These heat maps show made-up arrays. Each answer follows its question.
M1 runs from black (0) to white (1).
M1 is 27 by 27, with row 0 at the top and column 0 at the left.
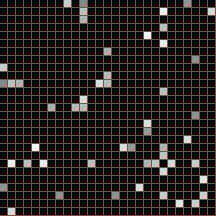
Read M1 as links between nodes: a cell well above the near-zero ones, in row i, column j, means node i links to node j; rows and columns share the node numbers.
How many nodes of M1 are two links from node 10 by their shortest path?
6
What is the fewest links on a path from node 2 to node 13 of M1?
2
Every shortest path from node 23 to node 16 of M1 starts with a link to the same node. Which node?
node 0
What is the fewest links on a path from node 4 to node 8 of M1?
6
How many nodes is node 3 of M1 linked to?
1
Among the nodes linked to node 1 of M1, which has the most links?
node 20
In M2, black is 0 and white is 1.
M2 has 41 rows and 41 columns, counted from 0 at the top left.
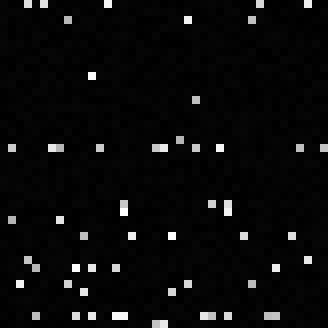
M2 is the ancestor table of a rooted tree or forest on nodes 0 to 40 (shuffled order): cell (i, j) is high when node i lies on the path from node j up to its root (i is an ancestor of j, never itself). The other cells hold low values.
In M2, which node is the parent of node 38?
32
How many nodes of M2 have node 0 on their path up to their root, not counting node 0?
5
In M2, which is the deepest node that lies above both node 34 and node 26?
39
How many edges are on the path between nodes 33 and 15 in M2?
4
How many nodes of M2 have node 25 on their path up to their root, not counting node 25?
3
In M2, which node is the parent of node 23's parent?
35
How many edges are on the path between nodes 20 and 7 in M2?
4
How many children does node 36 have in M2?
2
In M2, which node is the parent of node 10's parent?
29
